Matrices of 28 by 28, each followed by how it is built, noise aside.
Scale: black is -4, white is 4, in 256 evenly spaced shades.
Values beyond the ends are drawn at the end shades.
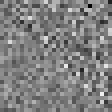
upper triangular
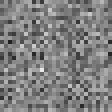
blocks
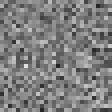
blocks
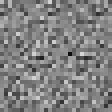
repeating columns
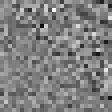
upper triangular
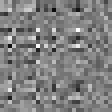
low rank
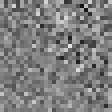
upper triangular
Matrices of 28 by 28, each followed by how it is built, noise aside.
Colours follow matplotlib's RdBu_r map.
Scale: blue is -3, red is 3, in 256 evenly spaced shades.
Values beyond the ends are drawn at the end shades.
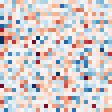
low rank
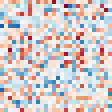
blocks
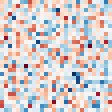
noise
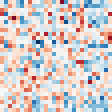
blocks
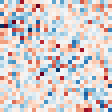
block diagonal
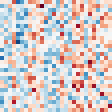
blocks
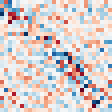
banded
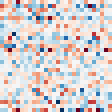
uneven rows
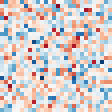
noise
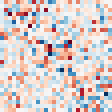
block diagonal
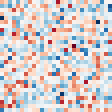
noise
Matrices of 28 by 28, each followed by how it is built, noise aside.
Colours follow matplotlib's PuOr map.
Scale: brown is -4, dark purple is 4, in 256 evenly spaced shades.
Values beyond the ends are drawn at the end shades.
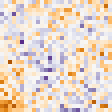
smooth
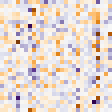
uneven columns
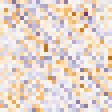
Toeplitz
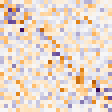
banded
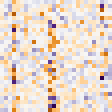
uneven columns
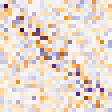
banded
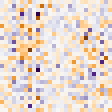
uneven columns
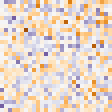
blocks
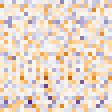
repeating columns
